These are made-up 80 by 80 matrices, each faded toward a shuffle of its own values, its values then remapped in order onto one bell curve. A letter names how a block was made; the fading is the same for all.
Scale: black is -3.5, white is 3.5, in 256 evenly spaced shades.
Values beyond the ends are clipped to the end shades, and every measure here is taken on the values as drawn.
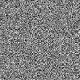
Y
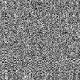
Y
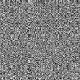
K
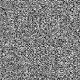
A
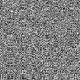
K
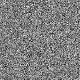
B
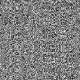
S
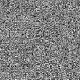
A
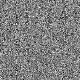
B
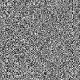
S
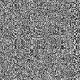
S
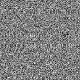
A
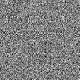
A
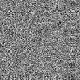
A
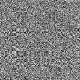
Y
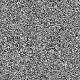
A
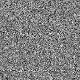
B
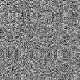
K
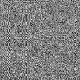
S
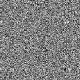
A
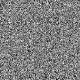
B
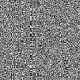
S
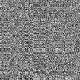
K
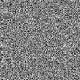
A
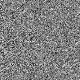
B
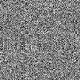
A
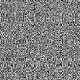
K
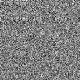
A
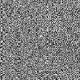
S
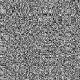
Y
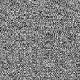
Y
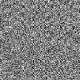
S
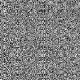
S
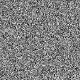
B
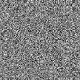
Y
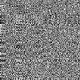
K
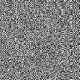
K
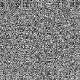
Y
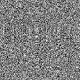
A
